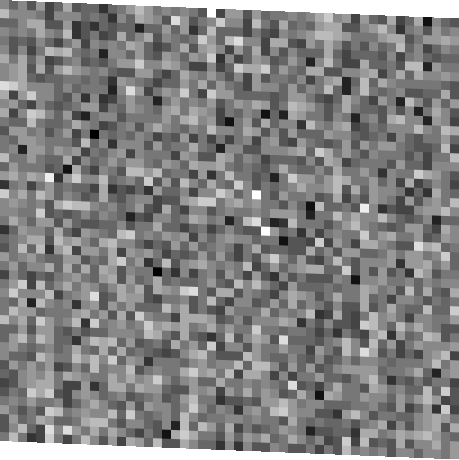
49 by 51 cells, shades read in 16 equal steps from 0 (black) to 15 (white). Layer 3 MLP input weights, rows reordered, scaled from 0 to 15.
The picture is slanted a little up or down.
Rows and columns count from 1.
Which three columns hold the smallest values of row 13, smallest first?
26, 10, 34
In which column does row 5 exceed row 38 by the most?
9
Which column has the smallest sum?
40
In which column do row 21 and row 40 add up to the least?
17
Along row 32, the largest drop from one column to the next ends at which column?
4
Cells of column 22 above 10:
5
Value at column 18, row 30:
0
